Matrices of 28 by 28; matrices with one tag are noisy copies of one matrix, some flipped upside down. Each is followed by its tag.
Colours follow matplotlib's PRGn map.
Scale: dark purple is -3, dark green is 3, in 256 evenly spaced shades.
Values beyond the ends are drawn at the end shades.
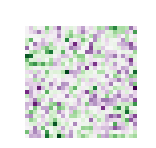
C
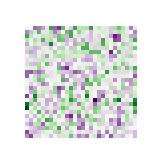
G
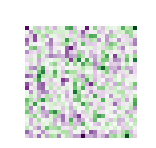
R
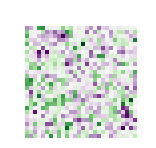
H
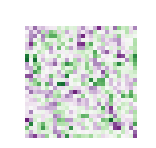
G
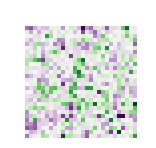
R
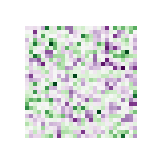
C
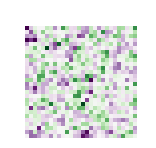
R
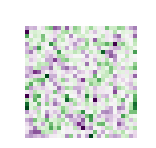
G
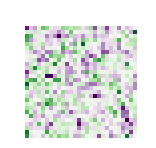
H
